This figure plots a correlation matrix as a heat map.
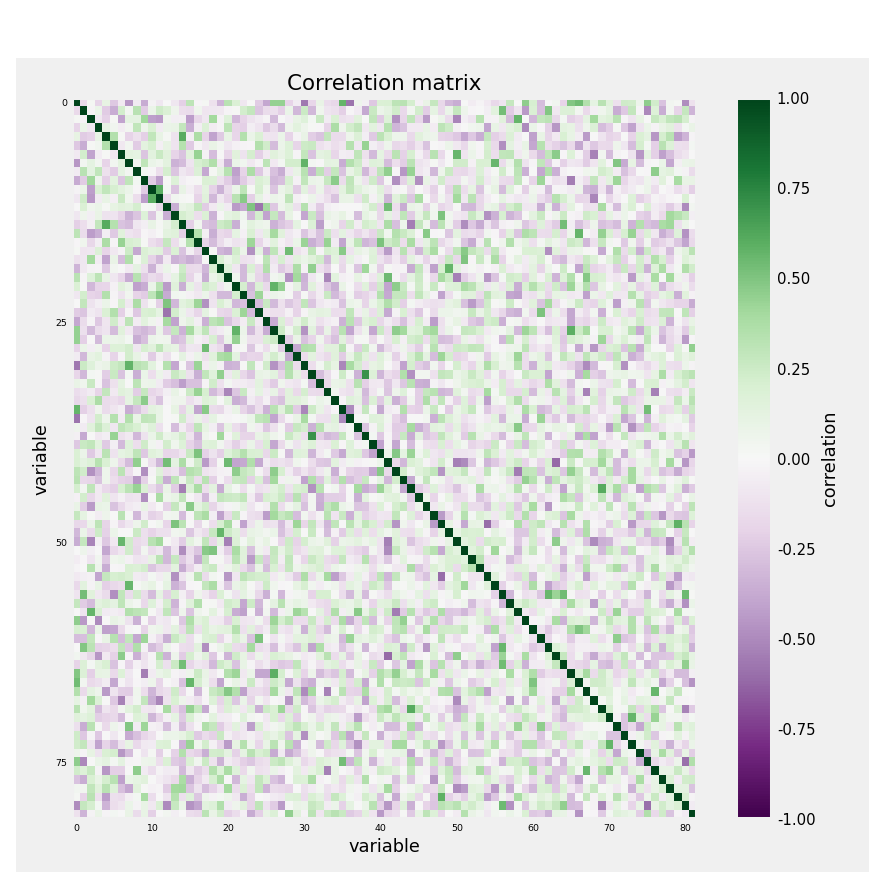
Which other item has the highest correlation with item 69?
44
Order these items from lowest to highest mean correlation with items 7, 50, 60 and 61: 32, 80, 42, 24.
32, 42, 24, 80
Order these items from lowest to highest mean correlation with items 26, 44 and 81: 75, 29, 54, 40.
54, 40, 29, 75
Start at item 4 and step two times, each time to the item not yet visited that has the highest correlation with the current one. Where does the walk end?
64
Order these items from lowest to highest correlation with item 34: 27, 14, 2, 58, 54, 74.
54, 27, 74, 14, 2, 58
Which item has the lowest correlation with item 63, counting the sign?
41
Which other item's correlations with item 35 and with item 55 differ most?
7
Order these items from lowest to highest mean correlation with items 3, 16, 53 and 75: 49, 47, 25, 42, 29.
25, 42, 49, 29, 47
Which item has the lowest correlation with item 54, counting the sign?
48
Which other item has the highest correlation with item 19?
49
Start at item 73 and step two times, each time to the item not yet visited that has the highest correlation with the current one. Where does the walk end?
76
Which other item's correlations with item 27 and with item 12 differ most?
21
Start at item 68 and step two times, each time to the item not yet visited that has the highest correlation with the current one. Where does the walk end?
58
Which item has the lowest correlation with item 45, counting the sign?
9
